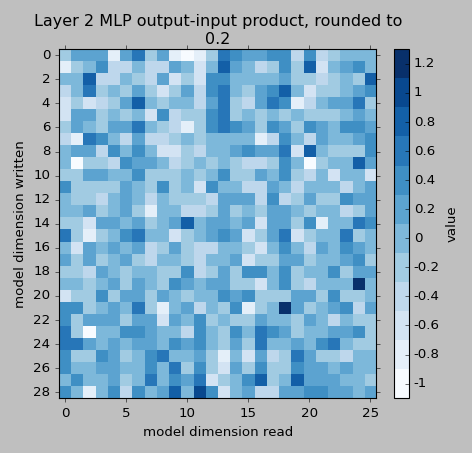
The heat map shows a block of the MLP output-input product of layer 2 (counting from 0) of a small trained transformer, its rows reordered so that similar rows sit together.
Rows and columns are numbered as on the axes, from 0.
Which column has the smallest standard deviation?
14
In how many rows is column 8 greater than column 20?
12
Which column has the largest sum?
18
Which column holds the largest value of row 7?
2
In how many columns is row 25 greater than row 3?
9
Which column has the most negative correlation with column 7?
13
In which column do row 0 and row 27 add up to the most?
16
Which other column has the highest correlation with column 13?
17
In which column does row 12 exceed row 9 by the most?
20
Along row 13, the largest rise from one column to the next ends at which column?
8
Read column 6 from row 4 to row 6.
0.8 0 0.6
